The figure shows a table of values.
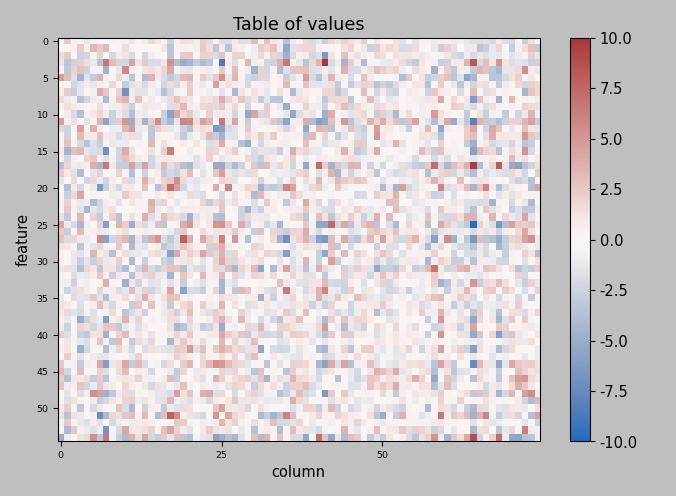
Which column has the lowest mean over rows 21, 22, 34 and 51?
6
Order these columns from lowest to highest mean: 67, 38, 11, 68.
68, 11, 67, 38
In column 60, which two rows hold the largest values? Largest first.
27, 11
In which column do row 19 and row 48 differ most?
73
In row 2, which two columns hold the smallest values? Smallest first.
41, 35
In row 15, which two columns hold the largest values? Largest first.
17, 72
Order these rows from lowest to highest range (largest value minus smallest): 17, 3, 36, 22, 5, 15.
36, 22, 5, 15, 17, 3
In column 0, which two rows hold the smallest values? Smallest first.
54, 17
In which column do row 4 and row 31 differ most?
58
